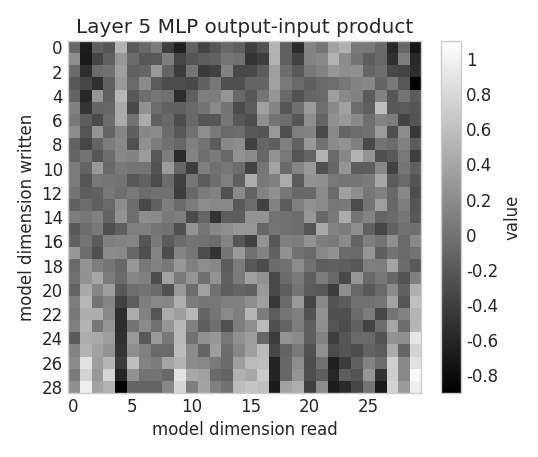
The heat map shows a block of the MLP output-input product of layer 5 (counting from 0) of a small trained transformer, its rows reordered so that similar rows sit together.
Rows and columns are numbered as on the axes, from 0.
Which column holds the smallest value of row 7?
29
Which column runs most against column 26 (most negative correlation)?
14
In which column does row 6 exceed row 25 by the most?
4
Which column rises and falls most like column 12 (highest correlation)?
11
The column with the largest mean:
16
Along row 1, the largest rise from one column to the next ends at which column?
17
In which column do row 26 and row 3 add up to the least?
22
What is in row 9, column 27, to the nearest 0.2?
-0.2
